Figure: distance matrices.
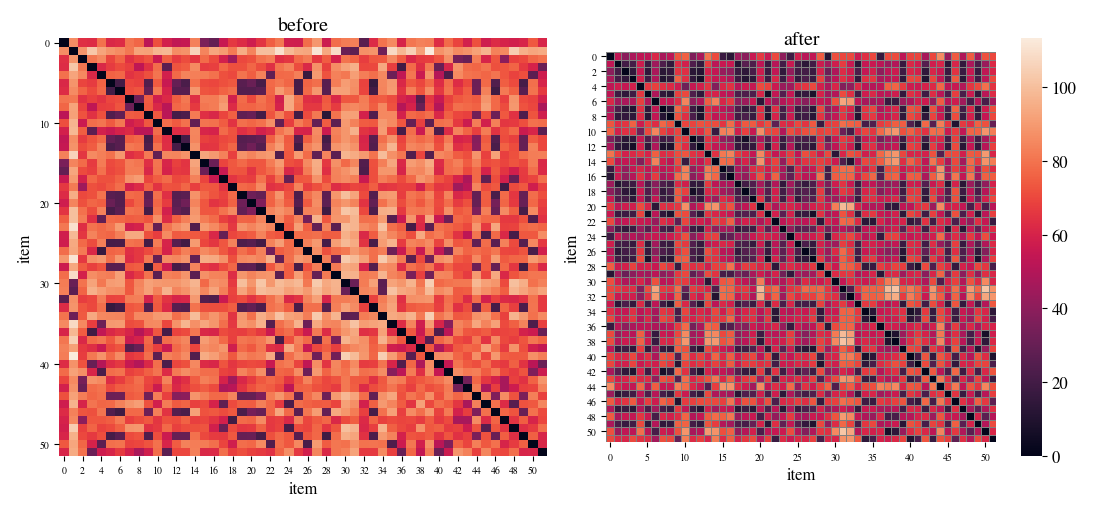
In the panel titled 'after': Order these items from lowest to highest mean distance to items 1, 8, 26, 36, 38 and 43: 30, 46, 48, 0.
48, 0, 46, 30
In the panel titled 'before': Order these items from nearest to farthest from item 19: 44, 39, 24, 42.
44, 42, 24, 39
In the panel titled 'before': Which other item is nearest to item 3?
36
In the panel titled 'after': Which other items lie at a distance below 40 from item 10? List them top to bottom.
4, 14, 31, 32
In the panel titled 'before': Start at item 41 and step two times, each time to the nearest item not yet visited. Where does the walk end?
26
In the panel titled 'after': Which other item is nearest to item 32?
14
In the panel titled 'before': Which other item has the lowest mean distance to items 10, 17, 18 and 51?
47
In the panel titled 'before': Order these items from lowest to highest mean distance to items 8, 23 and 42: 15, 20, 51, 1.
51, 20, 15, 1
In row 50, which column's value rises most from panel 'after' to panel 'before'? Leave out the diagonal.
37
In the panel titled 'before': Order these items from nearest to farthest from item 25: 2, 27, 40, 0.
0, 40, 2, 27
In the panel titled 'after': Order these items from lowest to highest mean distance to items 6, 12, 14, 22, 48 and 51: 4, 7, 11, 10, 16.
11, 7, 4, 10, 16
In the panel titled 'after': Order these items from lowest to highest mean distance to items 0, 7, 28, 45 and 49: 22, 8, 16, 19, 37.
8, 19, 16, 22, 37
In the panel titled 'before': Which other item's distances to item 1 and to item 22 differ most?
35
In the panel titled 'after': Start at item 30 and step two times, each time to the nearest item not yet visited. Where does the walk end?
44
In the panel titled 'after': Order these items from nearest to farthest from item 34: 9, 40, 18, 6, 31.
40, 9, 6, 18, 31
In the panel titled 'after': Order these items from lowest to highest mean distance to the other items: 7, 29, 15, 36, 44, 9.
7, 29, 36, 15, 9, 44
